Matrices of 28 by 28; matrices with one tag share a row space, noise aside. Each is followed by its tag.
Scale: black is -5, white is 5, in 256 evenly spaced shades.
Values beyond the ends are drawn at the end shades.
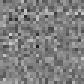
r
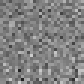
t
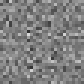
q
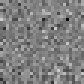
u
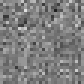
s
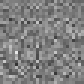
r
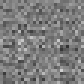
s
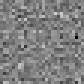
s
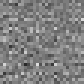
r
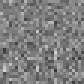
r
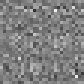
t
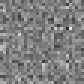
u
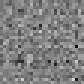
t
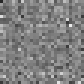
u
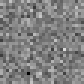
q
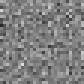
u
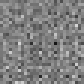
t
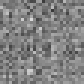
q
